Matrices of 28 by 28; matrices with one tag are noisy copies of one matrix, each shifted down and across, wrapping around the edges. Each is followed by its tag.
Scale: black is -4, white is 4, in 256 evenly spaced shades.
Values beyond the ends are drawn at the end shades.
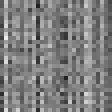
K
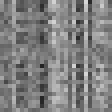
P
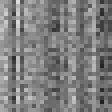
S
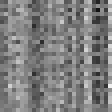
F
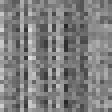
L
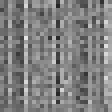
K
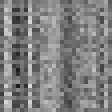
F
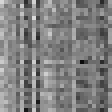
P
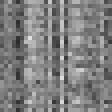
P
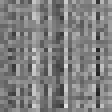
K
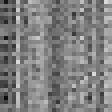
F
